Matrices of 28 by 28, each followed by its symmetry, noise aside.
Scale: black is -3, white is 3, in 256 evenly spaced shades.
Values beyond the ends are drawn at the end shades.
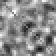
symmetric.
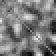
symmetric.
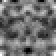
mirrored left to right.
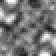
same after a half turn.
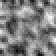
antisymmetric.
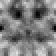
mirrored left to right.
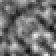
symmetric.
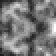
mirrored top to bottom.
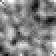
symmetric across the other diagonal.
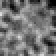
symmetric across the other diagonal.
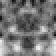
mirrored left to right.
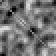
symmetric.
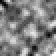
symmetric.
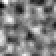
antisymmetric.
